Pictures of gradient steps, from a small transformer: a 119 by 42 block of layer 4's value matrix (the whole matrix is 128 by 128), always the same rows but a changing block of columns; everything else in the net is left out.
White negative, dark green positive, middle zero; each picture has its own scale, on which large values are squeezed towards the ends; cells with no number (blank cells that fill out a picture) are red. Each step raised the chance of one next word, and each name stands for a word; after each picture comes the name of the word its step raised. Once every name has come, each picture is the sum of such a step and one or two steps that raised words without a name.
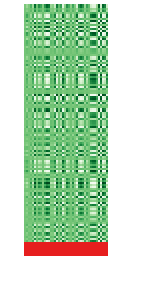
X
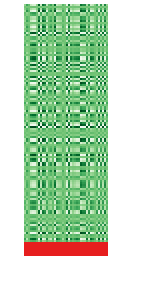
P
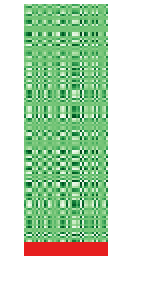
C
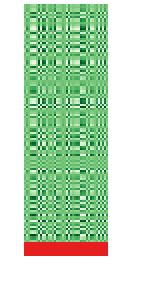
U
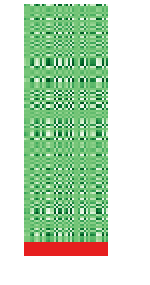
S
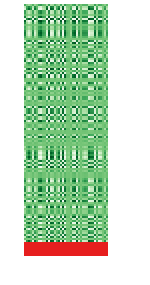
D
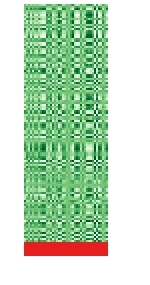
D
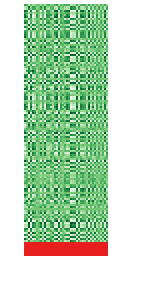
D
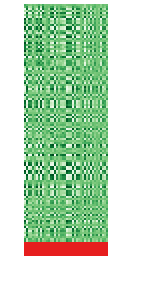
U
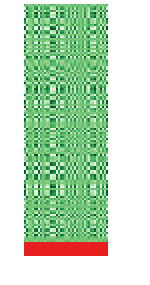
U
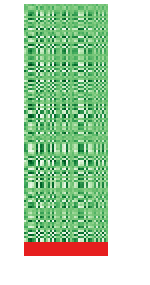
C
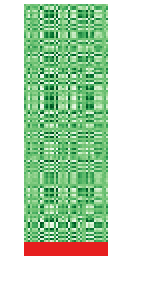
D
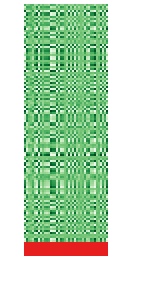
P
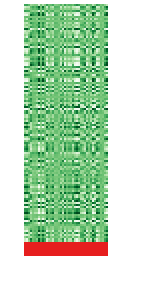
S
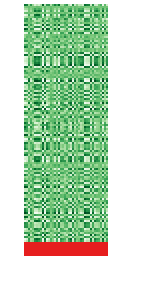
S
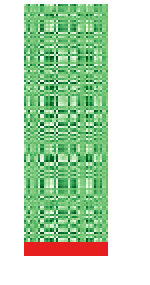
P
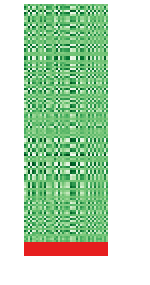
P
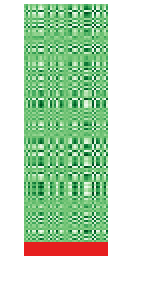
X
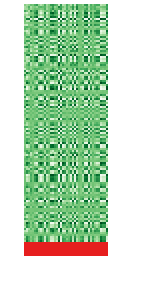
D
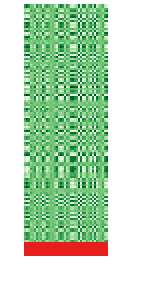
X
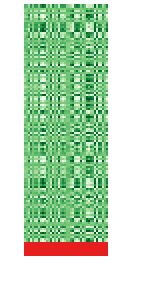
X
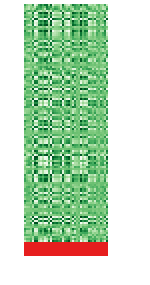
D
